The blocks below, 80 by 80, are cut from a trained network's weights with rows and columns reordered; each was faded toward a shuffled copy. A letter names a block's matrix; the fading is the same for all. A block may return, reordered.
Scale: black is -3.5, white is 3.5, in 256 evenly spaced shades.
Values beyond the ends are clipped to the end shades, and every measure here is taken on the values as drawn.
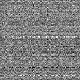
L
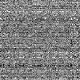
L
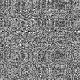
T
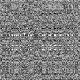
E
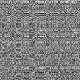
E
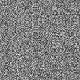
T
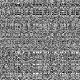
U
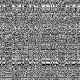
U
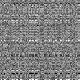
E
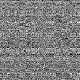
U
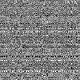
L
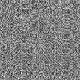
T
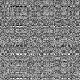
E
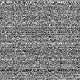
L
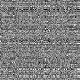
L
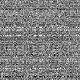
L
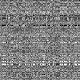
E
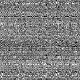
L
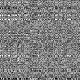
E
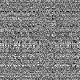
L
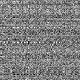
U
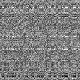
E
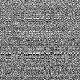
U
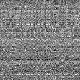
L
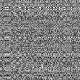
E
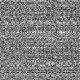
U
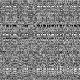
E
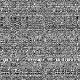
L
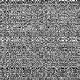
U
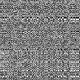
E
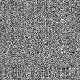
T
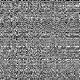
L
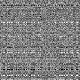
E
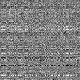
E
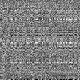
E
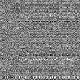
U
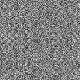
T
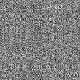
T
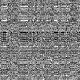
U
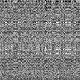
E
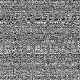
L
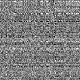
L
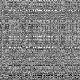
E
